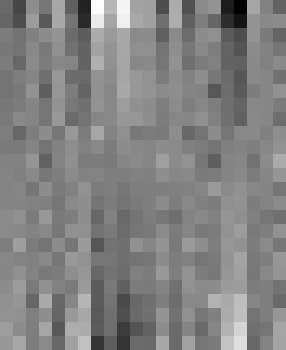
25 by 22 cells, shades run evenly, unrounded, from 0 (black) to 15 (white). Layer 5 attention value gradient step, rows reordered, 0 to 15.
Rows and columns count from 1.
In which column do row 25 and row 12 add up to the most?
19
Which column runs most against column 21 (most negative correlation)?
4
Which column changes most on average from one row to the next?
22
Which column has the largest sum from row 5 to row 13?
10
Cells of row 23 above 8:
10
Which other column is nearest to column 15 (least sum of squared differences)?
2
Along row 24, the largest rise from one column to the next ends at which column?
6
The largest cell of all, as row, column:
1, 8
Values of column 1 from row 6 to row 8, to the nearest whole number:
7 7 7
